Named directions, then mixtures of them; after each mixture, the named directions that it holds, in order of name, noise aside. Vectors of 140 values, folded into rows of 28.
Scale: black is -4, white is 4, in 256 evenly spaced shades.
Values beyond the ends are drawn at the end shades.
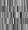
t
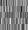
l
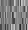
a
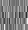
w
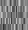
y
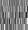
w.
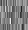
l, y.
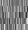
w.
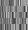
a, w.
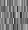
t.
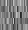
t.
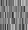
a, l.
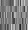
a.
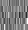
w.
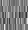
w.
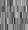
a, t.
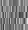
w, y.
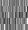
w.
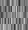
y.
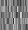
t.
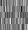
l.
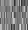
a.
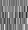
w.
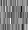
l, y.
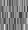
t, w.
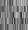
a, t.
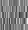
w, y.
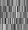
t, y.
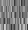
a, w.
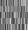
a, l.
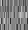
l, w.
